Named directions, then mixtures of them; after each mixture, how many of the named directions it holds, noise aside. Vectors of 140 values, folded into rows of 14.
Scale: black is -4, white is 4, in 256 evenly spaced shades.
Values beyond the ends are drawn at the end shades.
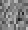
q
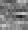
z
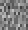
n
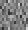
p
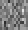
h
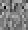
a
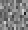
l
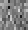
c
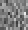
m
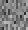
two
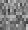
two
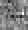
four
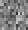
three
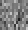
two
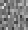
four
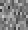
two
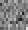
two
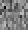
three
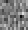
three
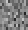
two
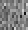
three
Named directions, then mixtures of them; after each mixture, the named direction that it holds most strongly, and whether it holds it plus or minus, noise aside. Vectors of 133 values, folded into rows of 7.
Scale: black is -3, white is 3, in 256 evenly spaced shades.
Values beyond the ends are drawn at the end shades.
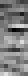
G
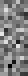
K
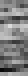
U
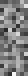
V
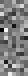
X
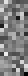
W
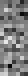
K, plus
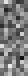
K, minus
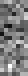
K, minus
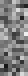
V, minus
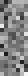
W, minus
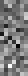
K, minus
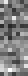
U, minus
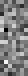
X, minus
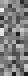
V, minus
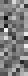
W, minus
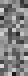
V, minus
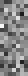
W, minus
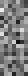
V, minus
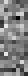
W, plus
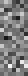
W, plus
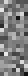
W, plus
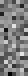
X, minus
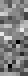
K, plus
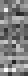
U, minus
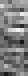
G, minus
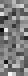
X, plus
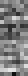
U, minus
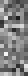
W, plus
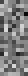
X, plus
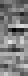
G, plus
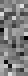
X, plus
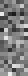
X, plus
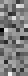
X, plus
